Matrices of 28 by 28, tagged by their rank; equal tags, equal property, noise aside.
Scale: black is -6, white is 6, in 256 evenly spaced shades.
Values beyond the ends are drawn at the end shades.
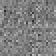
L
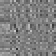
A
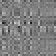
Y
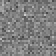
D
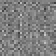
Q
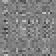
A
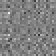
A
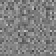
L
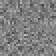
L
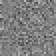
D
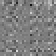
A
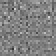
L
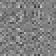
Q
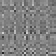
Y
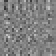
Q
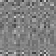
A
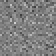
L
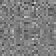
Q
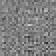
Q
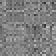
A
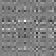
Y
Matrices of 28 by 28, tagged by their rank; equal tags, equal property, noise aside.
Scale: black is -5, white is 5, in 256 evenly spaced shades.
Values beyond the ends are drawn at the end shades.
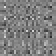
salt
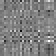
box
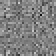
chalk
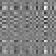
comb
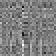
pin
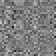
pin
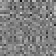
pin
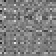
salt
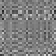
box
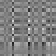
comb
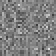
chalk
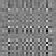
comb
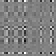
comb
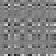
comb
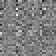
pin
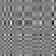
comb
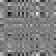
box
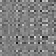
box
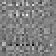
salt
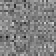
pin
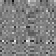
salt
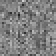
chalk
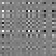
comb
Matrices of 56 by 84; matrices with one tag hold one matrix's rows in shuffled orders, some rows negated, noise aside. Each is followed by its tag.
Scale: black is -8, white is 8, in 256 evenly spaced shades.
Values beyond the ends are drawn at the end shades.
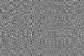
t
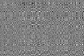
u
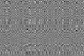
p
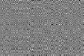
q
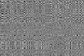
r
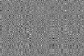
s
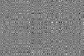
q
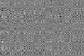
r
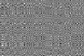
r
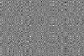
s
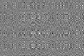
u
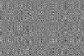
s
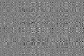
u
